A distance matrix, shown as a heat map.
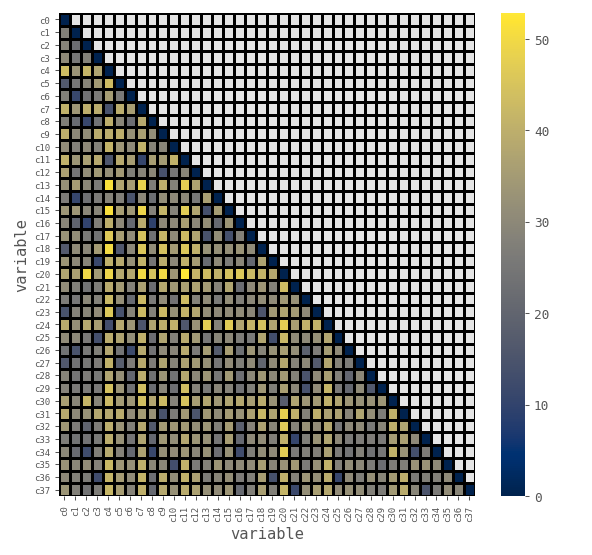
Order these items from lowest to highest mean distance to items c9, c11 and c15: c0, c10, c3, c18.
c10, c3, c0, c18
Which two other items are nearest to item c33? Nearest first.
c21, c37
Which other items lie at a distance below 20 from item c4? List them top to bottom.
c7, c11, c24
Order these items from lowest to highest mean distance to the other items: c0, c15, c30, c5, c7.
c0, c5, c15, c30, c7
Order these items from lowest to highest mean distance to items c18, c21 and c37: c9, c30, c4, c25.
c25, c30, c9, c4
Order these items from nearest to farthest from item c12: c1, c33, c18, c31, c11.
c31, c1, c11, c33, c18
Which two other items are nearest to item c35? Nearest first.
c10, c29
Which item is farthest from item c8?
c20
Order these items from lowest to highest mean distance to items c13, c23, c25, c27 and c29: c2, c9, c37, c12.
c2, c37, c12, c9
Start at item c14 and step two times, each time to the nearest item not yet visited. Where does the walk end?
c6
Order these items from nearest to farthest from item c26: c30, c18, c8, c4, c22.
c22, c8, c18, c30, c4
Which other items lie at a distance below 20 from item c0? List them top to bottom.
c5, c18, c23, c27
